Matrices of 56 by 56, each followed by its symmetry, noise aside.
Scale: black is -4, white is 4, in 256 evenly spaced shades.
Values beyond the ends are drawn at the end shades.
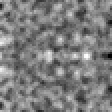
mirrored top to bottom.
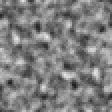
same after a half turn.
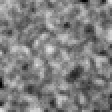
symmetric.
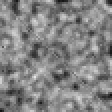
symmetric across the other diagonal.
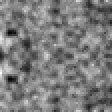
mirrored top to bottom.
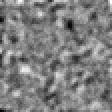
antisymmetric.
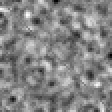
symmetric across the other diagonal.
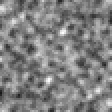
same after a half turn.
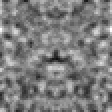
mirrored left to right.
